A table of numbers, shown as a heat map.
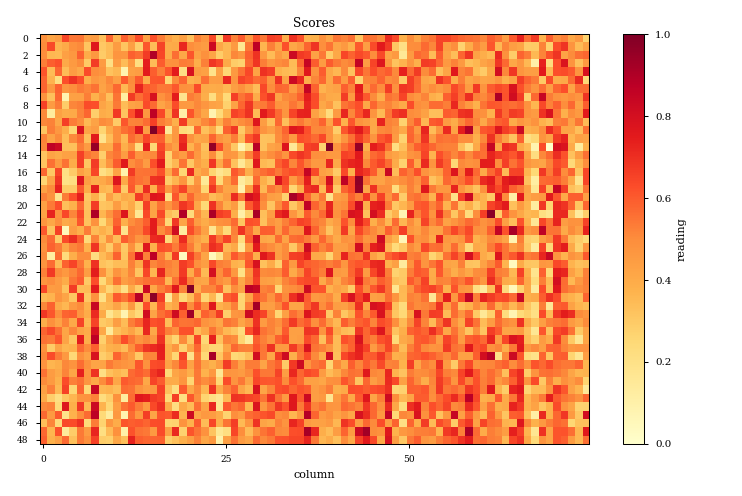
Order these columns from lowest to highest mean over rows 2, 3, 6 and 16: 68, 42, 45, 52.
42, 52, 45, 68
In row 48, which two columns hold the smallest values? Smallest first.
24, 67
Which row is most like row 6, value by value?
8
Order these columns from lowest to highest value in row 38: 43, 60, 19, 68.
68, 19, 43, 60
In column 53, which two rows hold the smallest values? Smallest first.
31, 26
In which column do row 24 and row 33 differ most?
11
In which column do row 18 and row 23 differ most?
27
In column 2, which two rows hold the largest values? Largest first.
13, 18
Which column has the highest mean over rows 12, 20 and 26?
36
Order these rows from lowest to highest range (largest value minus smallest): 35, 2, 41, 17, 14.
41, 14, 35, 2, 17
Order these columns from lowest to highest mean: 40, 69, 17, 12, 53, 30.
17, 40, 69, 53, 30, 12
